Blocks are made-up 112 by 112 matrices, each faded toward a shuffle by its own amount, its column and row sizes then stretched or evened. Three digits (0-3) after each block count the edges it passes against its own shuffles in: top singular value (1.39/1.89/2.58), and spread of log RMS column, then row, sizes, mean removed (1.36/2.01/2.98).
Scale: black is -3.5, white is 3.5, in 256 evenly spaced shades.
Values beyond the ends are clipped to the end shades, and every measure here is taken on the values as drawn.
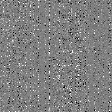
1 3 1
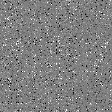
0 2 1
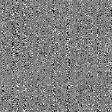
1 3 2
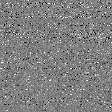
0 0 3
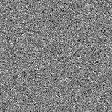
2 0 0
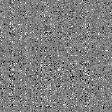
1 3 2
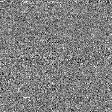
1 1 2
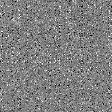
1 2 1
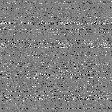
2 0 3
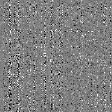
1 3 1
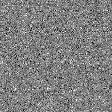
1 0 1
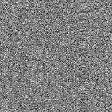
2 1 1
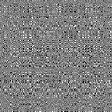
3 2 3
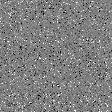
0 1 1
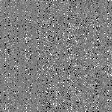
0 3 1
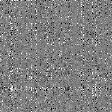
1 3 2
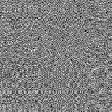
3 0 1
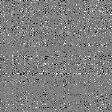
1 2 3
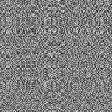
3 0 2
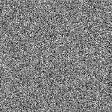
1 1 0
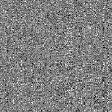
2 2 1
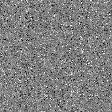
1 1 0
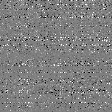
1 1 3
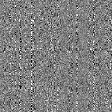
2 3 1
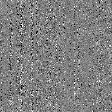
0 3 0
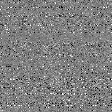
0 1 3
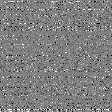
2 0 3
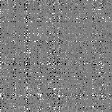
1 3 3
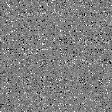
1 2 2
